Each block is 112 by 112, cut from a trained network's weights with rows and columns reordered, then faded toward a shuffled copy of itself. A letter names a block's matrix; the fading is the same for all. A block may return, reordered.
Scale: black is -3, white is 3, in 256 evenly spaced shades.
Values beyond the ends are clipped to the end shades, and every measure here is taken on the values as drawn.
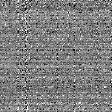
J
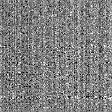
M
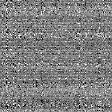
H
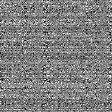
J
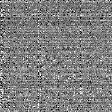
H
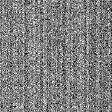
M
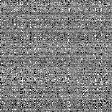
H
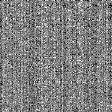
M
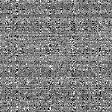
H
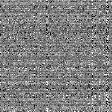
H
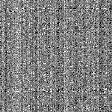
M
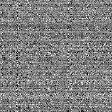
H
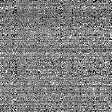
J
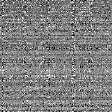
J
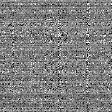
J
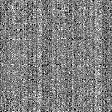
M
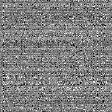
H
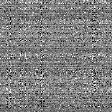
J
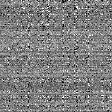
H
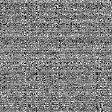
H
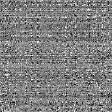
J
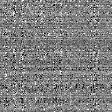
H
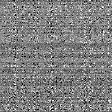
H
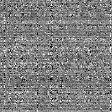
H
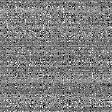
H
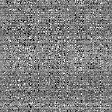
H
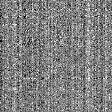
M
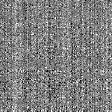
M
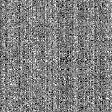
M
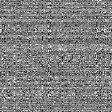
J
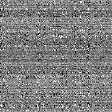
J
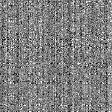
M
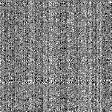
M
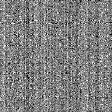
M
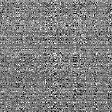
H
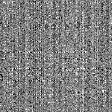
M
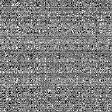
J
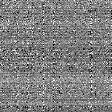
H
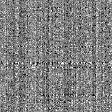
M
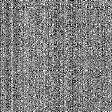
M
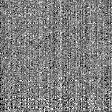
M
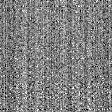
M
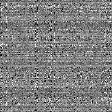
J
